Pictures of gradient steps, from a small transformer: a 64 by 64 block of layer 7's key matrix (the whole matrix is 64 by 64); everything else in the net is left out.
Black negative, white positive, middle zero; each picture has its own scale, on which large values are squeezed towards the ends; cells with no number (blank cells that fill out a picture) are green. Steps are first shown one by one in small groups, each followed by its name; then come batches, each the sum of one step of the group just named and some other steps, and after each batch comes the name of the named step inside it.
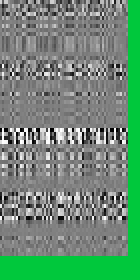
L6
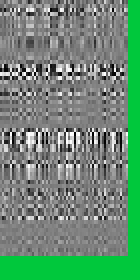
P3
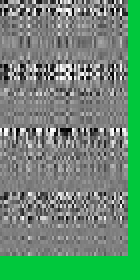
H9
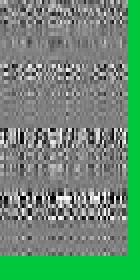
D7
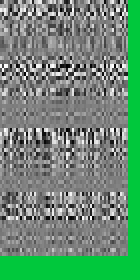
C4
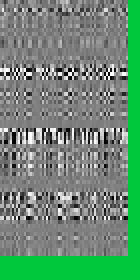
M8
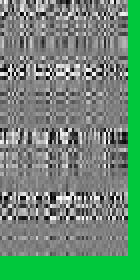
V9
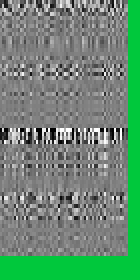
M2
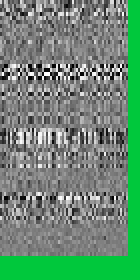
V9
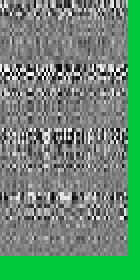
M8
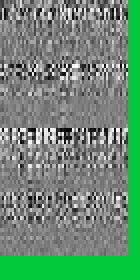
H9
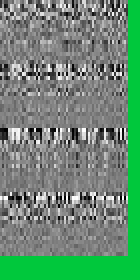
M2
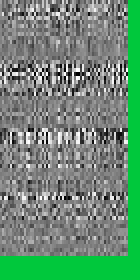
P3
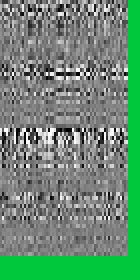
H9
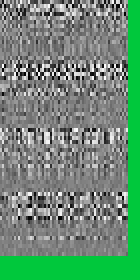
L6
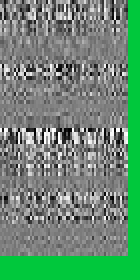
M8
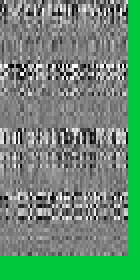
D7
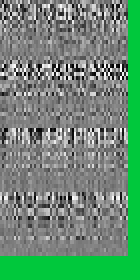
M2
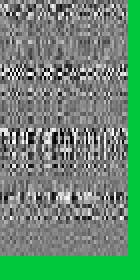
M8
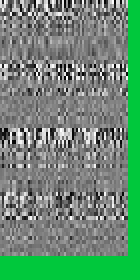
M2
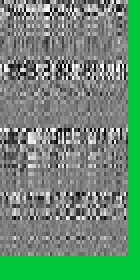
M8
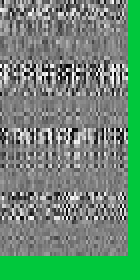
C4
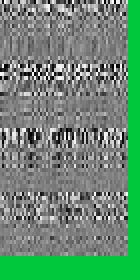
H9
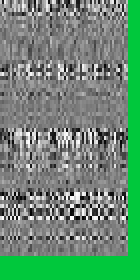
P3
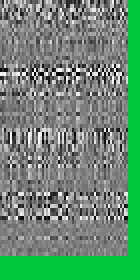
P3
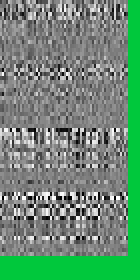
H9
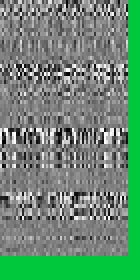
C4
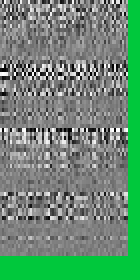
V9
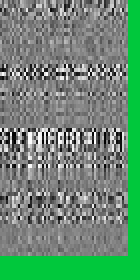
P3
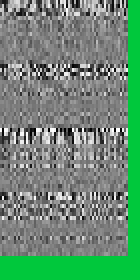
H9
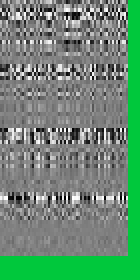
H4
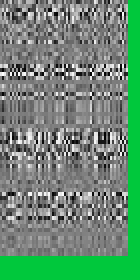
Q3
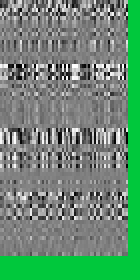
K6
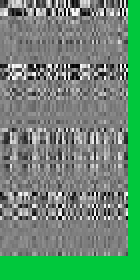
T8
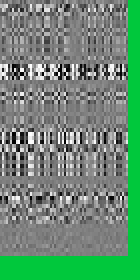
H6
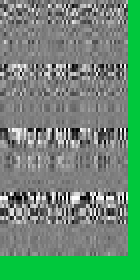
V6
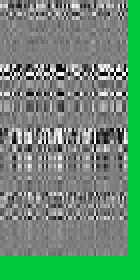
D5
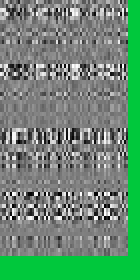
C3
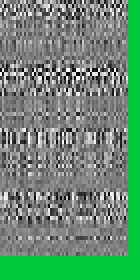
H4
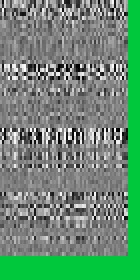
T8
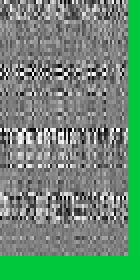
H4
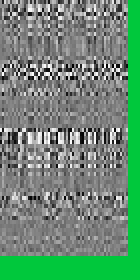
H6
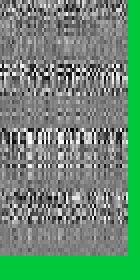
V6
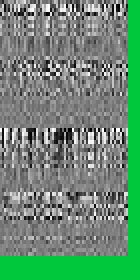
T8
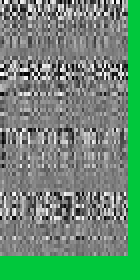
C3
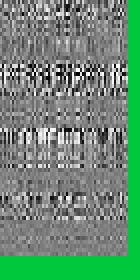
H6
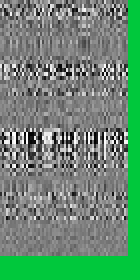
D5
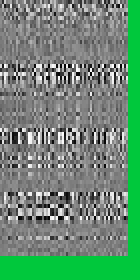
Q3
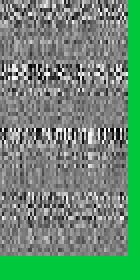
H4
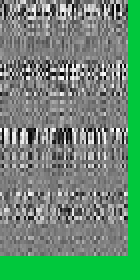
K6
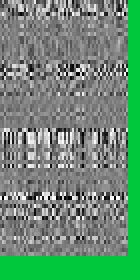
T8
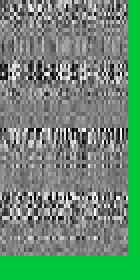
V6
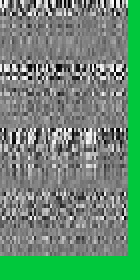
D5
